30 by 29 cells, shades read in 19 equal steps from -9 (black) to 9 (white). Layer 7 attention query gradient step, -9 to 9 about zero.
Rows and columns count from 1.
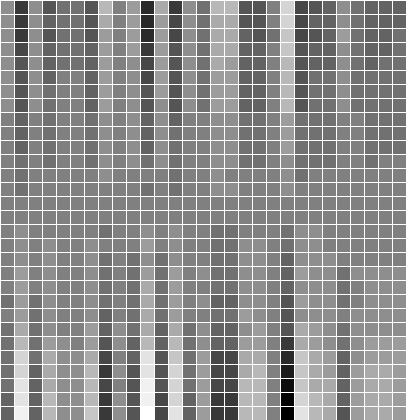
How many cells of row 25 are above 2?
4
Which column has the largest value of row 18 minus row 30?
21
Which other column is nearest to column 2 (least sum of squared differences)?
13
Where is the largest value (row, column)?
30, 11
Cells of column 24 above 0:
12
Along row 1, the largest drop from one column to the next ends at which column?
22
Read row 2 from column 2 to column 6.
-5 1 -2 -1 -1
